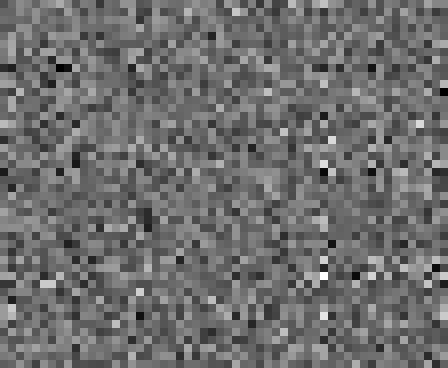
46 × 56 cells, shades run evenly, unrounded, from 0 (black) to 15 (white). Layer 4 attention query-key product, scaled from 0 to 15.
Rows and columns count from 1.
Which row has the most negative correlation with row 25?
28
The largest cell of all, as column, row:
41, 35
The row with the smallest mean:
9
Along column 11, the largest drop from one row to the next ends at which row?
36
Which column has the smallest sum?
10
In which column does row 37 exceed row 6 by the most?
18
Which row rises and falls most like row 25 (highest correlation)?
20
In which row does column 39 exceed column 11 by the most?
19
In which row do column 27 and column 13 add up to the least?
5
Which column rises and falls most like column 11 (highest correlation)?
37
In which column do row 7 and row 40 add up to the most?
2
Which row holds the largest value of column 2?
39
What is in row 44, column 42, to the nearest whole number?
4
